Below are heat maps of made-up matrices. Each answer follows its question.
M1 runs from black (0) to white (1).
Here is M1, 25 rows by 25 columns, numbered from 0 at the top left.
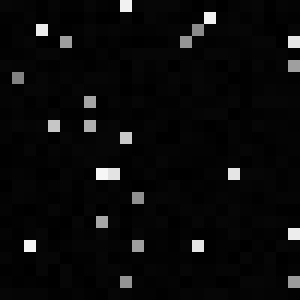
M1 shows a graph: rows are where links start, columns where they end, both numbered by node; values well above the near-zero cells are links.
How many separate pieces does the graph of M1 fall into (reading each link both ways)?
6
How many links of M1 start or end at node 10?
5
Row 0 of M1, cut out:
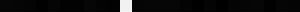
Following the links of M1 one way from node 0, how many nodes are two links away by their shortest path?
2
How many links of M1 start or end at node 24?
4
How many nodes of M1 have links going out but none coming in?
6
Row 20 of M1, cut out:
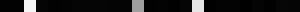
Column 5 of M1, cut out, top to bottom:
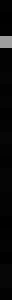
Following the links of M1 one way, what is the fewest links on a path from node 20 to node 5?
3
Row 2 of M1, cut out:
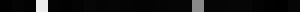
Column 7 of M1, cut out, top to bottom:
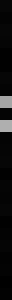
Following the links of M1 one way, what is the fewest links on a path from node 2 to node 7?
4
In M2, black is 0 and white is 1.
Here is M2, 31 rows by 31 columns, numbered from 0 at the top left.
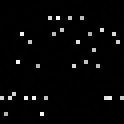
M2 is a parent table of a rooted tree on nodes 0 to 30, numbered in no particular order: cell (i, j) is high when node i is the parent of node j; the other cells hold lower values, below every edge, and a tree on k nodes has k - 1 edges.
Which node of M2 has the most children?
24
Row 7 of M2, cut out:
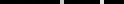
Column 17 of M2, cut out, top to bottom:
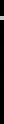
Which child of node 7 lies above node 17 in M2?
15
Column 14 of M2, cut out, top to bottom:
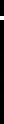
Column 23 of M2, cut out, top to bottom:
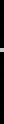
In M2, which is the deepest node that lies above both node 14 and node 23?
4
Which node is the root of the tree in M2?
16
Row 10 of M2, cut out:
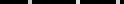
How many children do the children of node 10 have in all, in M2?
2
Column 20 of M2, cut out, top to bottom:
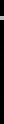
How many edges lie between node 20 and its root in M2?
8
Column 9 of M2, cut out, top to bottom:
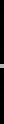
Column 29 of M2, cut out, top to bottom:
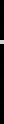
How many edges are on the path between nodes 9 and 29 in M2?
6
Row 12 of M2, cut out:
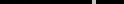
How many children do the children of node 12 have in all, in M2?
1
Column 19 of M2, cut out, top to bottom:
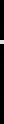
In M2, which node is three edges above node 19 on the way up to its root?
8
